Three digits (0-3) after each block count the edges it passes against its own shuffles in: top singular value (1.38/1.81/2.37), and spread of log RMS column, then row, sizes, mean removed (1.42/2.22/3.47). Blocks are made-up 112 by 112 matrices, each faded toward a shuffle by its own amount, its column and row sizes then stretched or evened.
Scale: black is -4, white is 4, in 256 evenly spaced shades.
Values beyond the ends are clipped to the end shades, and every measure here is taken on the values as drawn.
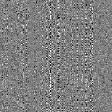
3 3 0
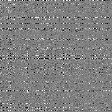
3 2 3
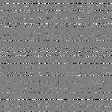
3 1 3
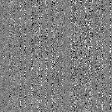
0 3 1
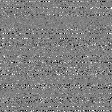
0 0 3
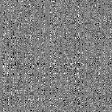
0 3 2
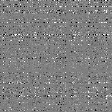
1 2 3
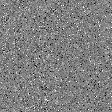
1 1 0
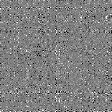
3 2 2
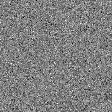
0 1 0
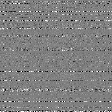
3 1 3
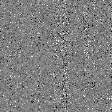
0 2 1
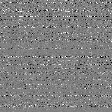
1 0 3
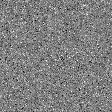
0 0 0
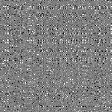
3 1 2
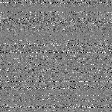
2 0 3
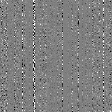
3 3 0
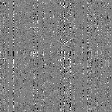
3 3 1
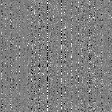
2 3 0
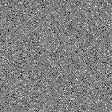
2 0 0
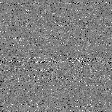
0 0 2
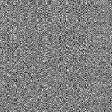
3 2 0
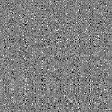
3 2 1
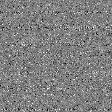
1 0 2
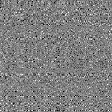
3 0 2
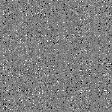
0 2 1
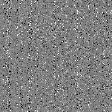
1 2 0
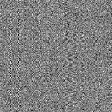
3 2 0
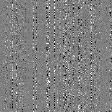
2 3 0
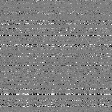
3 0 3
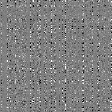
2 3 2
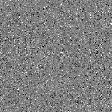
2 1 0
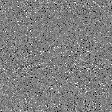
1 1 1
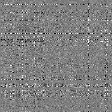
2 2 3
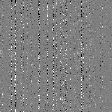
1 3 0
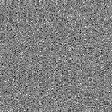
3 0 0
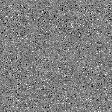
1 1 1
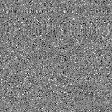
2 0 1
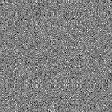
3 1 0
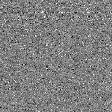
2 0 1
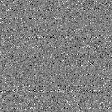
2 0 2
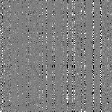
3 3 1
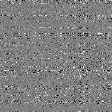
2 1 3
